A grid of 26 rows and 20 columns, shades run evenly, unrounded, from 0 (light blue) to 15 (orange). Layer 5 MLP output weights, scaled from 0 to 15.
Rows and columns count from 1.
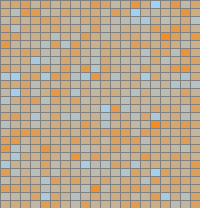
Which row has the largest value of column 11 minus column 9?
10
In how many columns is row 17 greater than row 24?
14
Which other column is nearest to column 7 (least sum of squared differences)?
3
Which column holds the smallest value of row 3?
15
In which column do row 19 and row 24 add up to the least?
9
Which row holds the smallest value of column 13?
22
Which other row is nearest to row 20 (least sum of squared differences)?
4
